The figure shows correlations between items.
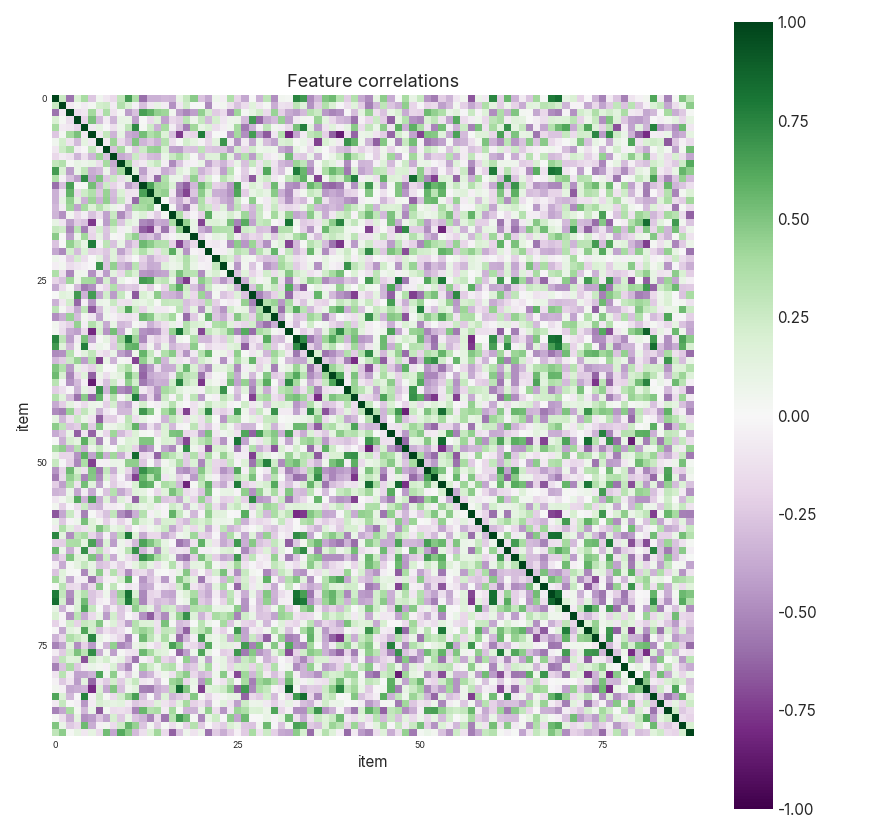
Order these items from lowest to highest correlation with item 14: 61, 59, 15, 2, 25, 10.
10, 15, 59, 25, 61, 2
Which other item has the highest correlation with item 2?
12
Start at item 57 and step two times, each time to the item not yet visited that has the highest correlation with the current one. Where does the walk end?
46
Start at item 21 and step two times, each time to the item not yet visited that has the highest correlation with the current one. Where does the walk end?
53
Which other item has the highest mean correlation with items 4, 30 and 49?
11
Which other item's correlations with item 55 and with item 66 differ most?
5
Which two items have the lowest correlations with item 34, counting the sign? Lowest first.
57, 26
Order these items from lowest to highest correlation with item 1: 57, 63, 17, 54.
57, 54, 63, 17
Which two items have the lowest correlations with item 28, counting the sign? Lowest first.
3, 27
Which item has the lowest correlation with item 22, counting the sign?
13
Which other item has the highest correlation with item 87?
9
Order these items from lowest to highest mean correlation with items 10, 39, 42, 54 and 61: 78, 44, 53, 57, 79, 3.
79, 3, 78, 57, 53, 44
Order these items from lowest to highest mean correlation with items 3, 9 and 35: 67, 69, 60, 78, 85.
67, 85, 78, 69, 60
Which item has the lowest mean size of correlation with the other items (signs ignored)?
22
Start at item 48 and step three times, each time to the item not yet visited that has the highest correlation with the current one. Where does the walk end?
85
